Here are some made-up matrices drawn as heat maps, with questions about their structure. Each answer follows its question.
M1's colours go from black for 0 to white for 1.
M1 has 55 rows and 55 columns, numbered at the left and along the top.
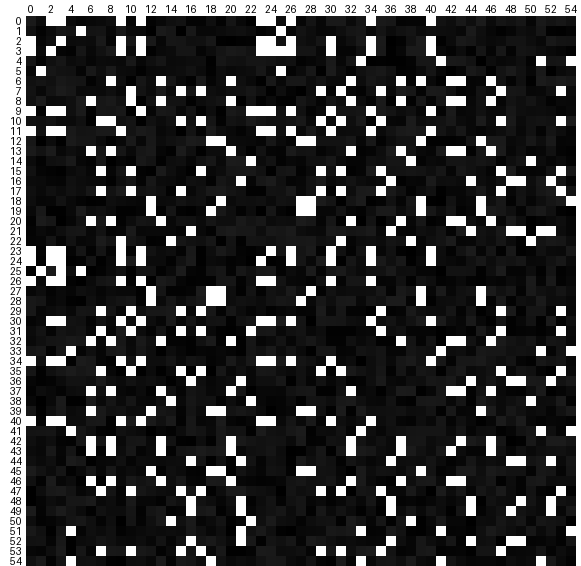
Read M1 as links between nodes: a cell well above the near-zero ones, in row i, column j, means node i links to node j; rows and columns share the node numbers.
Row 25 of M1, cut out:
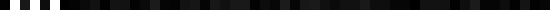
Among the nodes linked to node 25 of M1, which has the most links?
node 3
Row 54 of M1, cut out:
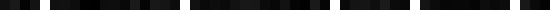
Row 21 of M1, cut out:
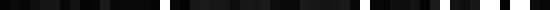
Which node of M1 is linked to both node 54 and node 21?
node 51
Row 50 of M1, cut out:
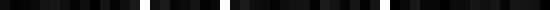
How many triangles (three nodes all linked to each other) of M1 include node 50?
3
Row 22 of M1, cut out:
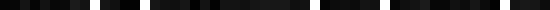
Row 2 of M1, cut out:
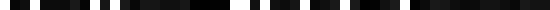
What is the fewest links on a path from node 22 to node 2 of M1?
2
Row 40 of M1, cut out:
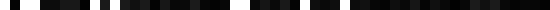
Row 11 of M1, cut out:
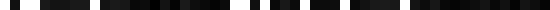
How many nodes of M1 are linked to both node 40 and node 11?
8
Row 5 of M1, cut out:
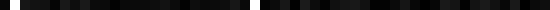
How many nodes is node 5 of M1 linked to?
2
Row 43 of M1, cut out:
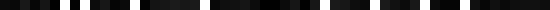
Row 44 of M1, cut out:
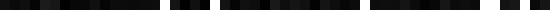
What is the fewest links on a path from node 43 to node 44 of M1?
7
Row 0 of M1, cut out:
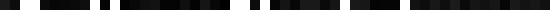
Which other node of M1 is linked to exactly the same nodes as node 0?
node 30
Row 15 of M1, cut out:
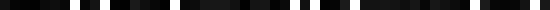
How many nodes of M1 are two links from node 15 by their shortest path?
2
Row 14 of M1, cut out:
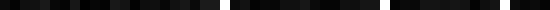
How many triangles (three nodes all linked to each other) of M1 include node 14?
3
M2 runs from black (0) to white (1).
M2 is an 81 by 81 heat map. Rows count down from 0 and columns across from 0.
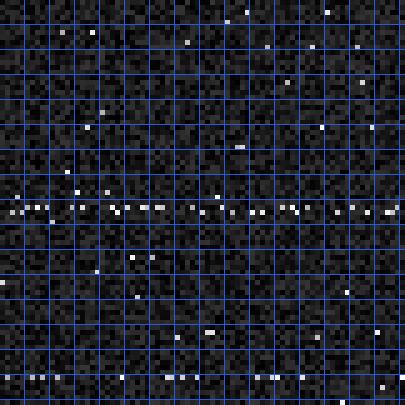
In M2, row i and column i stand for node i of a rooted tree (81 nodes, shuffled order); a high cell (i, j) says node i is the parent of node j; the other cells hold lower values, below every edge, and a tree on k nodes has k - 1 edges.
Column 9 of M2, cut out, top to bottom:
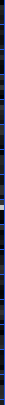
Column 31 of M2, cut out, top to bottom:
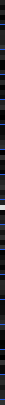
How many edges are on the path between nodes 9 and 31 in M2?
2
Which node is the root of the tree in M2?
66
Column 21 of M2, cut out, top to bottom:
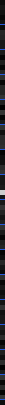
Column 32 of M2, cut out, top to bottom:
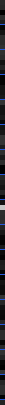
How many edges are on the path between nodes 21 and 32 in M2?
3
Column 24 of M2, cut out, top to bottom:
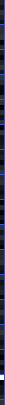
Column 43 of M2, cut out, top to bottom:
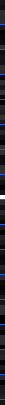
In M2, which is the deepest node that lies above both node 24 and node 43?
75
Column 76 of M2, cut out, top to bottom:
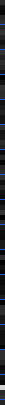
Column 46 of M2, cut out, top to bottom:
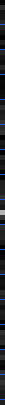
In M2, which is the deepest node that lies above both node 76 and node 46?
42
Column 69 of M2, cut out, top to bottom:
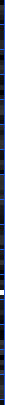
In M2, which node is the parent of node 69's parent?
41
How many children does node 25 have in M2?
3
